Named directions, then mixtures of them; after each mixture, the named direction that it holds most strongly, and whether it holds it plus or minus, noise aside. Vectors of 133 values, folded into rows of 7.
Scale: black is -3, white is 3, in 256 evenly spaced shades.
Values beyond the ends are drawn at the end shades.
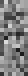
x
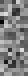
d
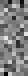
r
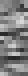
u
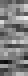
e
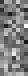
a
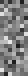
r, plus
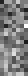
a, plus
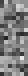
x, plus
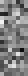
d, minus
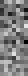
a, plus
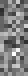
a, plus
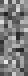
x, plus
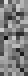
x, plus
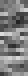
u, minus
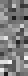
r, plus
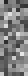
x, minus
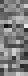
a, plus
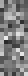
x, minus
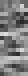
u, minus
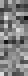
x, minus
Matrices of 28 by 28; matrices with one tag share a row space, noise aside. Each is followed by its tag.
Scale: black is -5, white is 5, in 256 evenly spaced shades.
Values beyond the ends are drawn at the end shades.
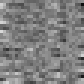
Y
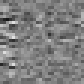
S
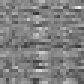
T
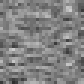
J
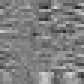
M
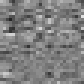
S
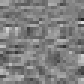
Y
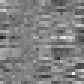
M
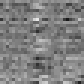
T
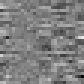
M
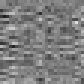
S
